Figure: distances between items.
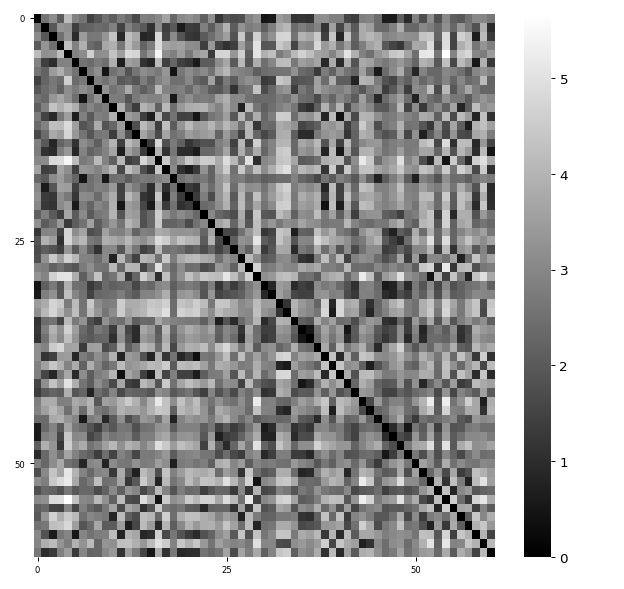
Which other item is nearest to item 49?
46
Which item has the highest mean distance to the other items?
4
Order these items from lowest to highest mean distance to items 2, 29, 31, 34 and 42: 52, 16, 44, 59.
52, 16, 44, 59
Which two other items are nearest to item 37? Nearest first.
45, 6
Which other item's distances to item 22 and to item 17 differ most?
48
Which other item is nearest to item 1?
19
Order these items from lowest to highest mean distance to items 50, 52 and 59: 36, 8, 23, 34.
36, 23, 8, 34
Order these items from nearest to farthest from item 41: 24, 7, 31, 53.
31, 7, 24, 53
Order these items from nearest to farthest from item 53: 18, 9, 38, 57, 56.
18, 9, 38, 56, 57
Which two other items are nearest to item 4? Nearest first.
23, 28
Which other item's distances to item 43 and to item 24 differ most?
59
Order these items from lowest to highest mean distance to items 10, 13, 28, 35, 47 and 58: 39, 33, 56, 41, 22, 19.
41, 56, 22, 19, 39, 33
